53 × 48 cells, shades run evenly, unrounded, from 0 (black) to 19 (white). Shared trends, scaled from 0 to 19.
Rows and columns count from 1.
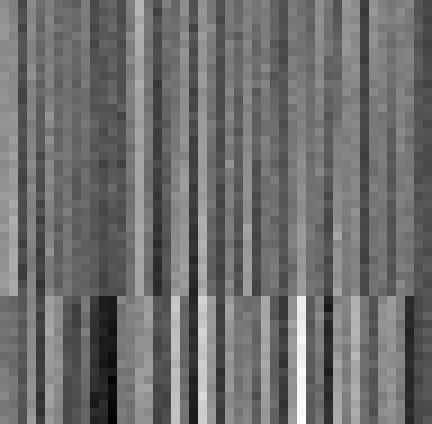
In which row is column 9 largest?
5
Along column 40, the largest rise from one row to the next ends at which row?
38
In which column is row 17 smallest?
18
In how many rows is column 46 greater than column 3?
37
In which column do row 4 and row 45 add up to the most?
34
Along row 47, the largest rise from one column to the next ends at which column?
23
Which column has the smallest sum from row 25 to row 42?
22
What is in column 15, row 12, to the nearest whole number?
10
